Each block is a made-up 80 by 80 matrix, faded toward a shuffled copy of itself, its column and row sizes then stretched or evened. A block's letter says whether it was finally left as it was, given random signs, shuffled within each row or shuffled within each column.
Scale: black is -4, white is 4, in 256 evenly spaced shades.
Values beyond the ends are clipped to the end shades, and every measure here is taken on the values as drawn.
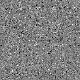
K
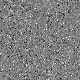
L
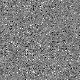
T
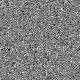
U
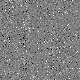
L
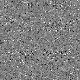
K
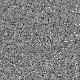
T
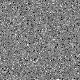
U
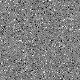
T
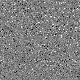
U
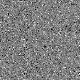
T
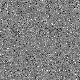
U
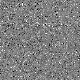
T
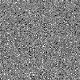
K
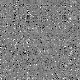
K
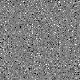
K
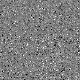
T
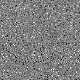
K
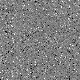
L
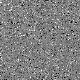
T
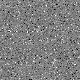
U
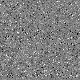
U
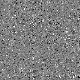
T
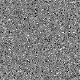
T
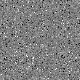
T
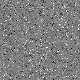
L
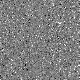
L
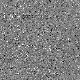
K
